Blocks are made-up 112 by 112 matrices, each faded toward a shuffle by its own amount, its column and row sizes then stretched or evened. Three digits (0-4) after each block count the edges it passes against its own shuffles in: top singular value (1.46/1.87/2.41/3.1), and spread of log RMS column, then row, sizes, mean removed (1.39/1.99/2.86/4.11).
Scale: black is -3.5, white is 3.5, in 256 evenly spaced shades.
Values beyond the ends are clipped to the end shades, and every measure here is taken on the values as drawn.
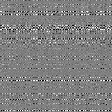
4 0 4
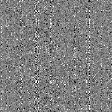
2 3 1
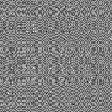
4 0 0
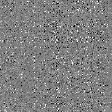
1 2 2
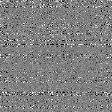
1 2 4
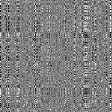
4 4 1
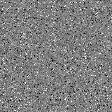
0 1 1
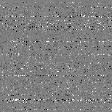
0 1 3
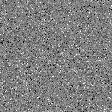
1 0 0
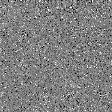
1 1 1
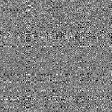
3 2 3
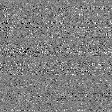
1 0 3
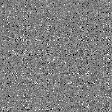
1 2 2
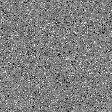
1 0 1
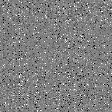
1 2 1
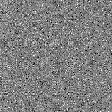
2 0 0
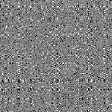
3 2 2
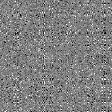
3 2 1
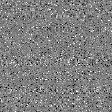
2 1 2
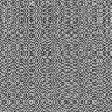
4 3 0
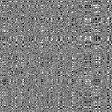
4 3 3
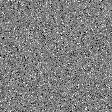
0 0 0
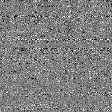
2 0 3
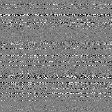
3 1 4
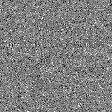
2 0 0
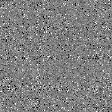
1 2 2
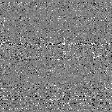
1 2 3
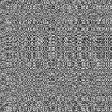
4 2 3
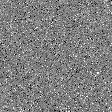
0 0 0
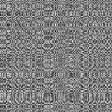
4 3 3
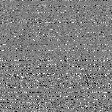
1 0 4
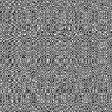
4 2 2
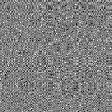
4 1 1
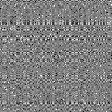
4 0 3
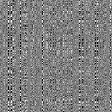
4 4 1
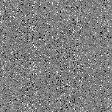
0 3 0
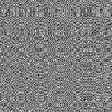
4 0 2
